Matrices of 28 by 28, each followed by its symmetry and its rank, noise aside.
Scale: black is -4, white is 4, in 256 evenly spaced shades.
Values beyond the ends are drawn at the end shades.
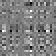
antisymmetric, rank two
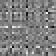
antisymmetric, rank two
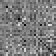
symmetric, rank four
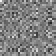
symmetric, rank four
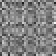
no symmetry, rank two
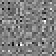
symmetric, rank four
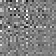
no symmetry, rank four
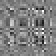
no symmetry, rank two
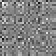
symmetric, rank three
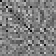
symmetric, rank four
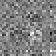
no symmetry, rank four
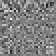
no symmetry, rank three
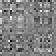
no symmetry, rank three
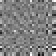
no symmetry, rank two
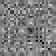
symmetric, rank three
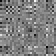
symmetric, rank two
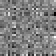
no symmetry, rank three
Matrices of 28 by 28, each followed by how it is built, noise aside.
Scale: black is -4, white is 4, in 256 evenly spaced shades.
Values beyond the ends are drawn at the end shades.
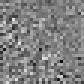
lower triangular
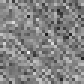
Toeplitz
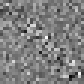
banded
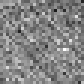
Toeplitz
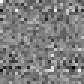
uneven rows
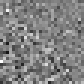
lower triangular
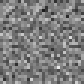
repeating columns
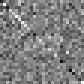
diagonal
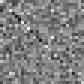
diagonal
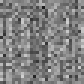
blocks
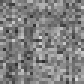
blocks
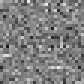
uneven rows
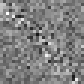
banded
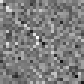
diagonal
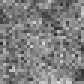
smooth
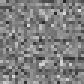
blocks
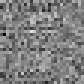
blocks
